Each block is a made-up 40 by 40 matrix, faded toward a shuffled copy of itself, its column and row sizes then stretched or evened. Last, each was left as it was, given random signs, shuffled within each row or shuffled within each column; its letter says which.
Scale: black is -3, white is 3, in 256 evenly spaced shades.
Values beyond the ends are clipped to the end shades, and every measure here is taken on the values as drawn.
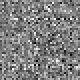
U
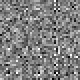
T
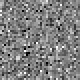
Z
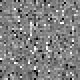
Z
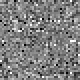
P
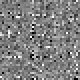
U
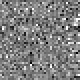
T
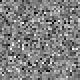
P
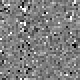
Z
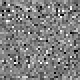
P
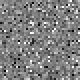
U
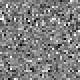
P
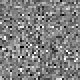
U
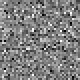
P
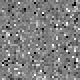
Z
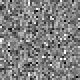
Z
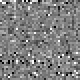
P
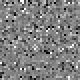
P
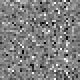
Z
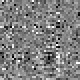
T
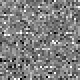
P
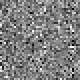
Z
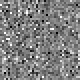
Z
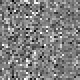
Z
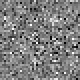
U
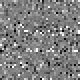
P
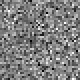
Z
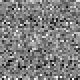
P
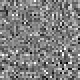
T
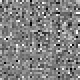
U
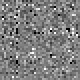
U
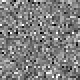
P
